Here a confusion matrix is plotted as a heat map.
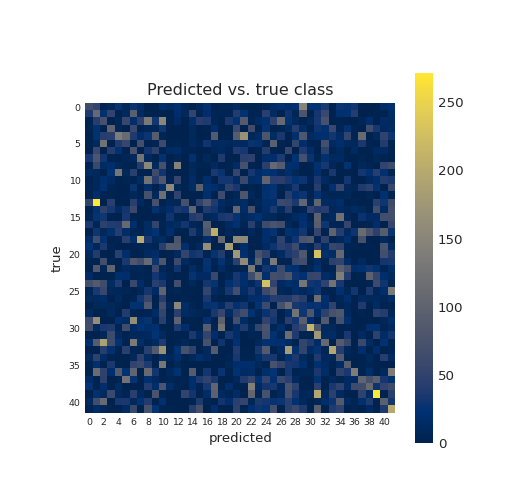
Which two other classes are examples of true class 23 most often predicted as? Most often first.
34, 38
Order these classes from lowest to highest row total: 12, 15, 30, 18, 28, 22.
12, 15, 22, 28, 30, 18
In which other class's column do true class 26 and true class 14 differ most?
20
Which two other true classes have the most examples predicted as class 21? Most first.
4, 18
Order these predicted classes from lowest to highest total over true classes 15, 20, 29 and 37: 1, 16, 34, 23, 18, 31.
16, 23, 18, 1, 34, 31
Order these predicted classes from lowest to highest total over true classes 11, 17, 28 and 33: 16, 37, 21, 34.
21, 16, 37, 34
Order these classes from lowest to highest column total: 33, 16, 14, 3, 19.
19, 14, 3, 33, 16
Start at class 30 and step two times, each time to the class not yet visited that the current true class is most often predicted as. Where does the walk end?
7
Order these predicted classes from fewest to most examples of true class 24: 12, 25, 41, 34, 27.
41, 27, 34, 25, 12
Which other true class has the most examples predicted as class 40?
17
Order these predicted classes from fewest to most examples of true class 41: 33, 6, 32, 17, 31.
32, 17, 33, 6, 31
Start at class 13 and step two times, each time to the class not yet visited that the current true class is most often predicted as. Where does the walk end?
6
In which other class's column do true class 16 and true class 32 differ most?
2
